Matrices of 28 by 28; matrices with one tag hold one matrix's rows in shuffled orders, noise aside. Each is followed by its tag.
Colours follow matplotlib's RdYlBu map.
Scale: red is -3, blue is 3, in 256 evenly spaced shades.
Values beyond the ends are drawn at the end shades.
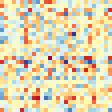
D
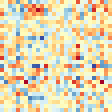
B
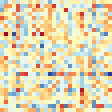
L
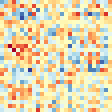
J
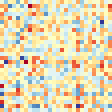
B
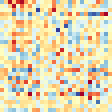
J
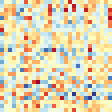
D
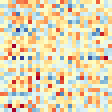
J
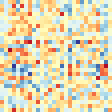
J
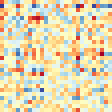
B
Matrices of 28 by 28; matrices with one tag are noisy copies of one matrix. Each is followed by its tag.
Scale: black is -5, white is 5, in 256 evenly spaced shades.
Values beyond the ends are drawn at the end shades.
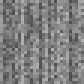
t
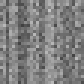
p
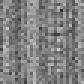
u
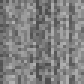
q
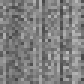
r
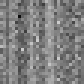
p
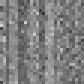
p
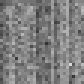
q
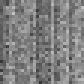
q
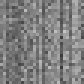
r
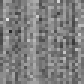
u
